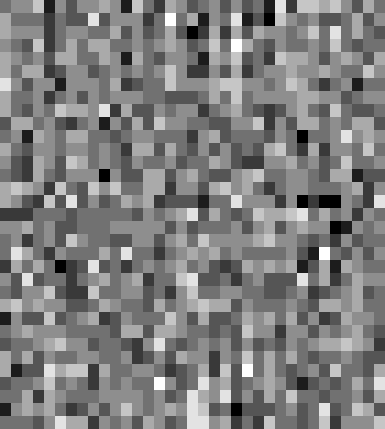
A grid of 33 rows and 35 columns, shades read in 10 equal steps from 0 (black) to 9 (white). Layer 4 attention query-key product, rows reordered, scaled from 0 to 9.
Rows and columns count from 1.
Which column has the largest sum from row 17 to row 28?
17
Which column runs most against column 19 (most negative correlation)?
22
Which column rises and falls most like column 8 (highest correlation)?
7
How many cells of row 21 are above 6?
1
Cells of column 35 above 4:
15
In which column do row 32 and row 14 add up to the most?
18
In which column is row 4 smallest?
5
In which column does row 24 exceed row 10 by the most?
10
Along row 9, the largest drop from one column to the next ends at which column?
11
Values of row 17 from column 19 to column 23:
3 6 4 3 4
